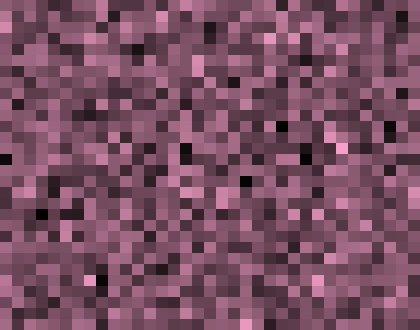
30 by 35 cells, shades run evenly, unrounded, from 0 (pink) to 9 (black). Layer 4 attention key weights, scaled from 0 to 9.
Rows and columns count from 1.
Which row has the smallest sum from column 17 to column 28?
18
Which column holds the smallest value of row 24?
28
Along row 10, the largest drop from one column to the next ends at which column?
9
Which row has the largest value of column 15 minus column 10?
24
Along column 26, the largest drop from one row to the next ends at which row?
7
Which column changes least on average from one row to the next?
30
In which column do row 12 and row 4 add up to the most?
33
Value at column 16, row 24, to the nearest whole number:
4
